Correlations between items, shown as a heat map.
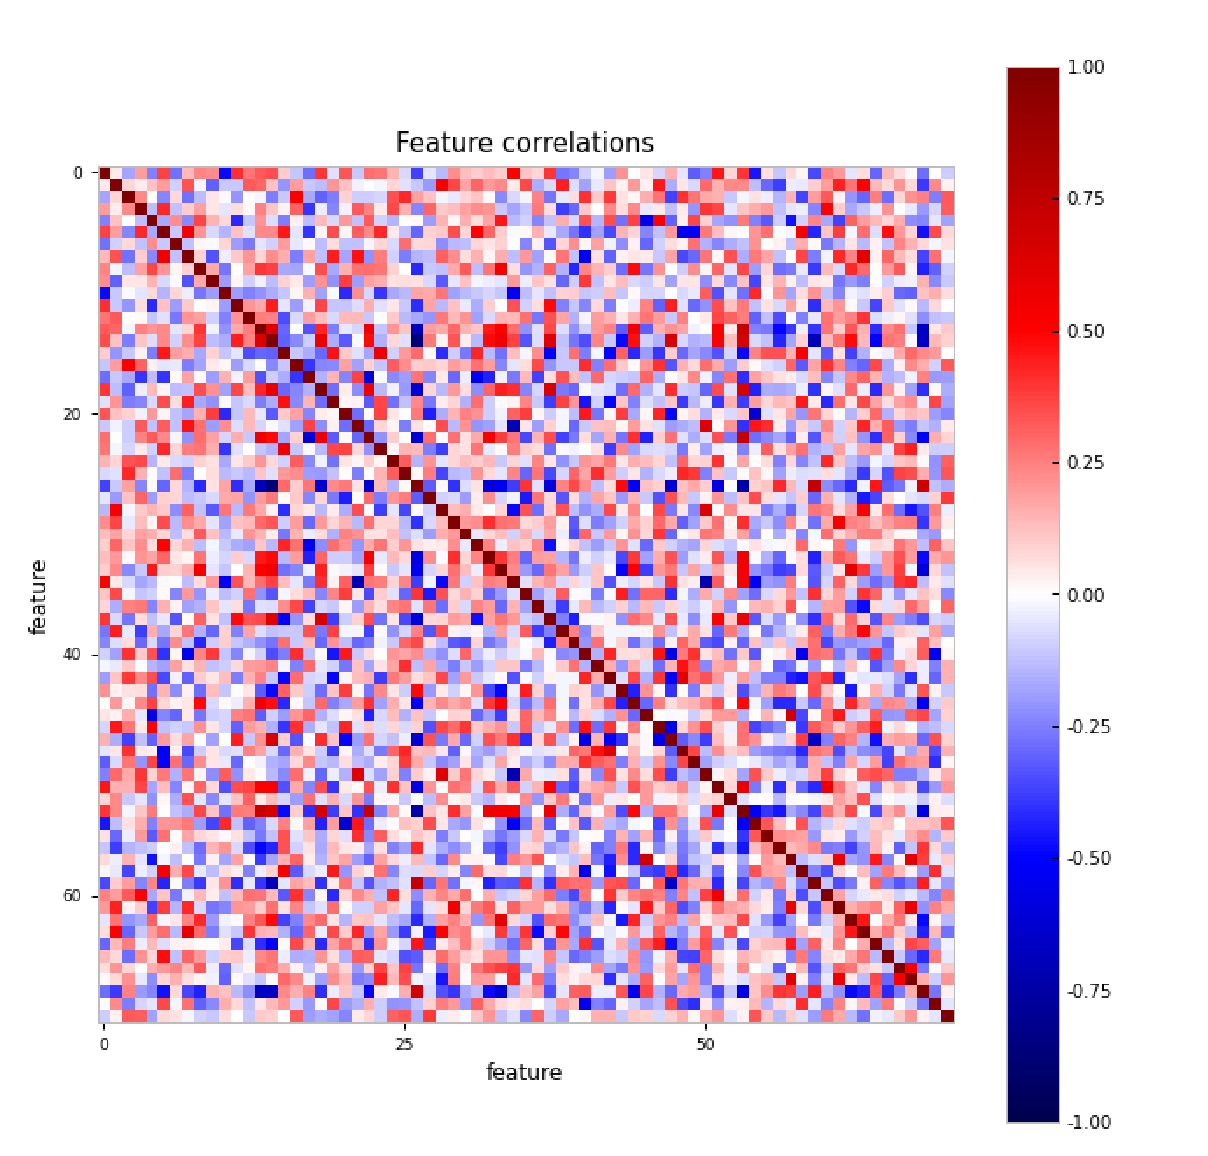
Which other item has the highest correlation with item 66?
67
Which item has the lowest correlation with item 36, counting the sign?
63
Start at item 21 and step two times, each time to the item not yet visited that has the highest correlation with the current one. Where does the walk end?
28
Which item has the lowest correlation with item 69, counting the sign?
40
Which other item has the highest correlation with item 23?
15
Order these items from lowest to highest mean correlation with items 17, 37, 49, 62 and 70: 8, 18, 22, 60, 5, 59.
5, 59, 22, 60, 18, 8
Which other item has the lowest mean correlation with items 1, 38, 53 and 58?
68
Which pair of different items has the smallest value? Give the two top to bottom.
14, 26
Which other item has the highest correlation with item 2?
16
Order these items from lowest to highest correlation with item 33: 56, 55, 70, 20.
56, 55, 70, 20
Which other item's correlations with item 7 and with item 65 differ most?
22
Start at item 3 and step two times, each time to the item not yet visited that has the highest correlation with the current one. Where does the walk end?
51
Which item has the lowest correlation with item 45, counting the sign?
4
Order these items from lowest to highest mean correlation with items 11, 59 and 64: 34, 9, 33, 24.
33, 34, 24, 9
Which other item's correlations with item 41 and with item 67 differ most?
57
